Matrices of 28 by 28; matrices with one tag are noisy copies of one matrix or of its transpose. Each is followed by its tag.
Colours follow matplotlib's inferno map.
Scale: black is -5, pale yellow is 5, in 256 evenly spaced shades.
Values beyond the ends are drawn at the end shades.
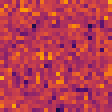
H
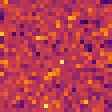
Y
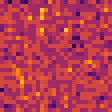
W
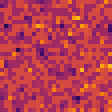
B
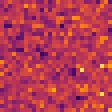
B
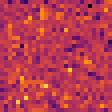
W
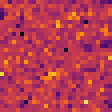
Y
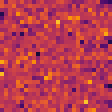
Y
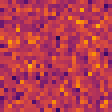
W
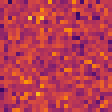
W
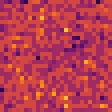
W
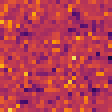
H
